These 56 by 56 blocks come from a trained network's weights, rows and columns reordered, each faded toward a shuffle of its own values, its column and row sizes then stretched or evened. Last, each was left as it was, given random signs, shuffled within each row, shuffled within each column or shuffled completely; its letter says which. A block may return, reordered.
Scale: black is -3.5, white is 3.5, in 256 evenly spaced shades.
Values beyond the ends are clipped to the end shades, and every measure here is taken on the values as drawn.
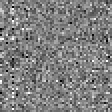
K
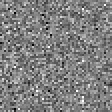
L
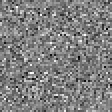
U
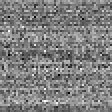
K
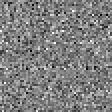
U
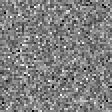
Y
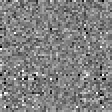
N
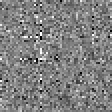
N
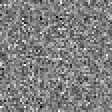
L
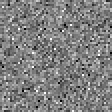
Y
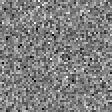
Y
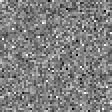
Y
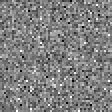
Y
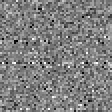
U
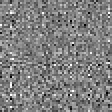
K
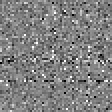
N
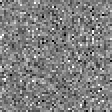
L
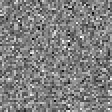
L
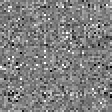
N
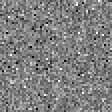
Y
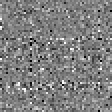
N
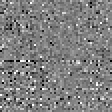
K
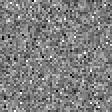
Y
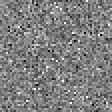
Y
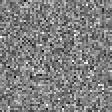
Y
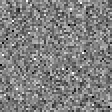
Y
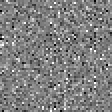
L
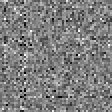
N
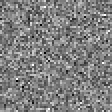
L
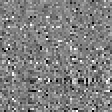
K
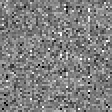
L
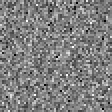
Y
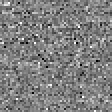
U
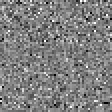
U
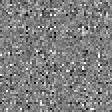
N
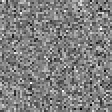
L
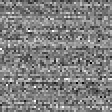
U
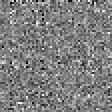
N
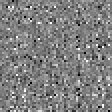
K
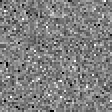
Y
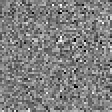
N
